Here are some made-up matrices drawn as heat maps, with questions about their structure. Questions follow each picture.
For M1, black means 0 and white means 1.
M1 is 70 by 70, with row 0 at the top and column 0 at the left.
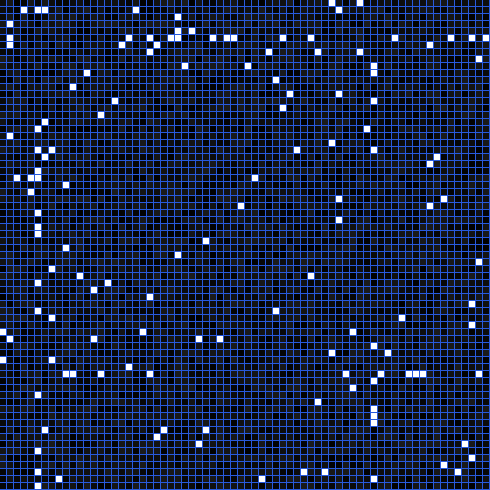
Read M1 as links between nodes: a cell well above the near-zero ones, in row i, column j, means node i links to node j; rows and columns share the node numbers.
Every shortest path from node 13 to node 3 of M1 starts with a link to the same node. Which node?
node 48
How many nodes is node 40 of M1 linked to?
2
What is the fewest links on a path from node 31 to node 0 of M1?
7
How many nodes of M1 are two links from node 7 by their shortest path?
5
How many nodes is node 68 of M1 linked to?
3
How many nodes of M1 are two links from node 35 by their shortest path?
2
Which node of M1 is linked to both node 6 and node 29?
node 61
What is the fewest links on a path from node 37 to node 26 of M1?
4
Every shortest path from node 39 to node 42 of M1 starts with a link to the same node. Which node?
node 44
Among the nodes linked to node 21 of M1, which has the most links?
node 5
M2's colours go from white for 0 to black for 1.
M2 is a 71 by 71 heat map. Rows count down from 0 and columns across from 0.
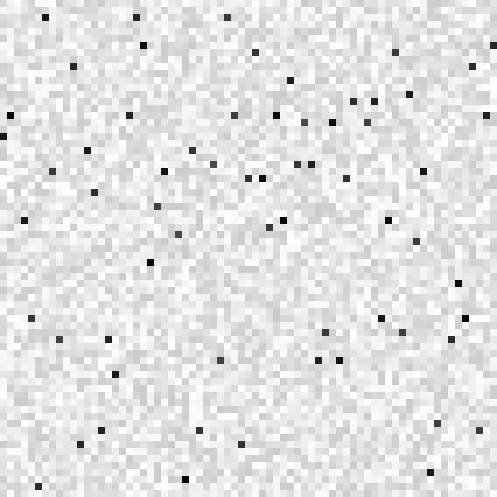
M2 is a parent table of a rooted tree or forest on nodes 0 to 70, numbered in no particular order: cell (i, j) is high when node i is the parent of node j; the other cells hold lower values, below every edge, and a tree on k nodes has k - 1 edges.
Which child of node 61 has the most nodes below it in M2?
14
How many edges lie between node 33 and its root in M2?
6
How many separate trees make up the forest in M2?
7
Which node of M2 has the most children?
16
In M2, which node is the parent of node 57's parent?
17
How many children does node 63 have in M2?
2
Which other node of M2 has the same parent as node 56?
36
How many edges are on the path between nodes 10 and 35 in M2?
9
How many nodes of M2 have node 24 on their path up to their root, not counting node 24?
9
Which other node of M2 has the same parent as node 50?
53
